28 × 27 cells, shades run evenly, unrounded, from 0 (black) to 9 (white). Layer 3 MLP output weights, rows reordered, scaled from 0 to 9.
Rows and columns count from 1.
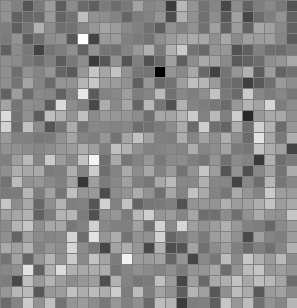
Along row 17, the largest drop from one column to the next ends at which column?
8
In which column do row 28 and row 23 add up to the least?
17
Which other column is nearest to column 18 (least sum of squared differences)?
11
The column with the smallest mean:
4
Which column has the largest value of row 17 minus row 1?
16
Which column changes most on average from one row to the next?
9
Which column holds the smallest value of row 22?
23
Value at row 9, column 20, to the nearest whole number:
7
